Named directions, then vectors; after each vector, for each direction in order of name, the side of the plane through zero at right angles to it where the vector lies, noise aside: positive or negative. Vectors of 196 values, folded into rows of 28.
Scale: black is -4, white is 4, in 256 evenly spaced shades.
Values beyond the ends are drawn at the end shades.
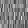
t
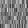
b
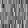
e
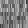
positive, positive, negative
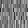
negative, negative, negative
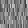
negative, negative, positive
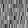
negative, positive, negative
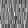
negative, positive, positive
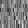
negative, negative, negative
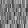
positive, negative, negative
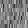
negative, positive, negative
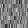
negative, positive, negative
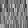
negative, negative, positive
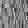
positive, positive, positive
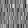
negative, negative, positive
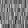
negative, positive, positive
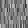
negative, negative, positive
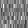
positive, negative, positive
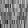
positive, negative, negative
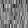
negative, positive, negative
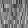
negative, positive, negative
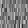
positive, positive, positive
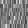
positive, negative, positive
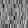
negative, positive, negative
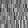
negative, negative, negative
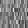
positive, positive, positive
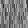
positive, positive, negative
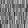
positive, negative, negative
